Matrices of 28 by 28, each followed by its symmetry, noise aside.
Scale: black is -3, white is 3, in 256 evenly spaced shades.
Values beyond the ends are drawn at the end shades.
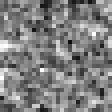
antisymmetric.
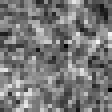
symmetric across the other diagonal.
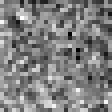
antisymmetric.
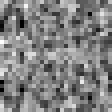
mirrored top to bottom.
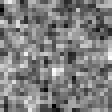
antisymmetric.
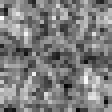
same after a half turn.
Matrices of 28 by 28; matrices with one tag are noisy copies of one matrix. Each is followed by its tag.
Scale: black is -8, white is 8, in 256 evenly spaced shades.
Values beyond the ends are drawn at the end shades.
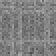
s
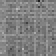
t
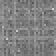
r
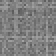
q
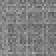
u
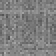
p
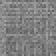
t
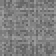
r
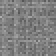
q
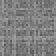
r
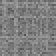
q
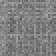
t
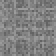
r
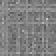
u
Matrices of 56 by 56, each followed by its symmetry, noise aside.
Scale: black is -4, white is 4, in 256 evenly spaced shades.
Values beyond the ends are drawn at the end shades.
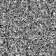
same after a half turn.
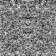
mirrored left to right.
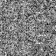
mirrored top to bottom.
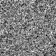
symmetric.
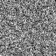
antisymmetric.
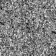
same after a half turn.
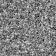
symmetric.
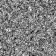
symmetric.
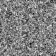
mirrored top to bottom.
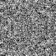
mirrored top to bottom.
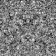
mirrored left to right.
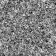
symmetric.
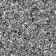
symmetric.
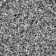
symmetric.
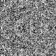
mirrored top to bottom.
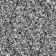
same after a half turn.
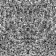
mirrored left to right.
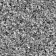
same after a half turn.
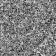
symmetric.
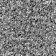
same after a half turn.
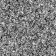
same after a half turn.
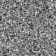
antisymmetric.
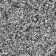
symmetric.
